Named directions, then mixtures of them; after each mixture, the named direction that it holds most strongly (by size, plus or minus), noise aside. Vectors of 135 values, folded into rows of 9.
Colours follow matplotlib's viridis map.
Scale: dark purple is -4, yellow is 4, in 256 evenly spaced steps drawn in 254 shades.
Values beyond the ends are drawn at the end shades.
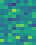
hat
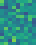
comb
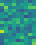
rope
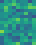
rope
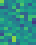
comb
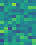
rope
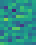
hat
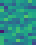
rope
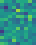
comb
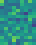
comb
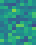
hat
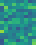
rope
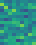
rope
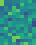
comb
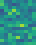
hat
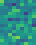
hat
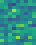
hat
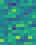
hat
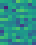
rope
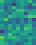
rope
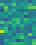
rope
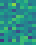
hat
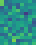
comb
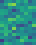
hat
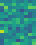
rope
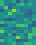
hat
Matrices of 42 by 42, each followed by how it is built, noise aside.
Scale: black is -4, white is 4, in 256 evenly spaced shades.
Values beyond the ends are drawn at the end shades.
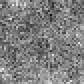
smooth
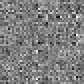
low rank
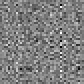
low rank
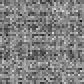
blocks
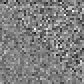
upper triangular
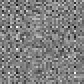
low rank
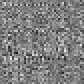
low rank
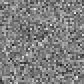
noise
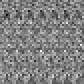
repeating columns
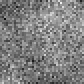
smooth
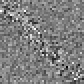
banded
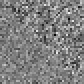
upper triangular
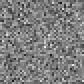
repeating columns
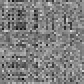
blocks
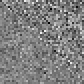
upper triangular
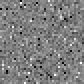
sparse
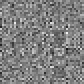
low rank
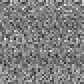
repeating columns
